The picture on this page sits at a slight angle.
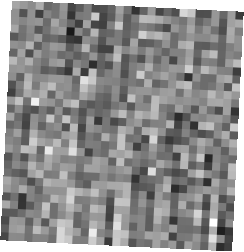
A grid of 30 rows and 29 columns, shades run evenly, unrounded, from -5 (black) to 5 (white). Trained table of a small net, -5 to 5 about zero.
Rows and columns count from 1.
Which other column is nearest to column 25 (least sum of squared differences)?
6
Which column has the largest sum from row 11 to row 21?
19
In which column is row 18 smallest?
17
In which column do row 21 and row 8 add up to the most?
25
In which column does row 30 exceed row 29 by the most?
22
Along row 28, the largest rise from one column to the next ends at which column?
15
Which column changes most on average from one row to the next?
29
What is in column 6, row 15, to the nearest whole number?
3
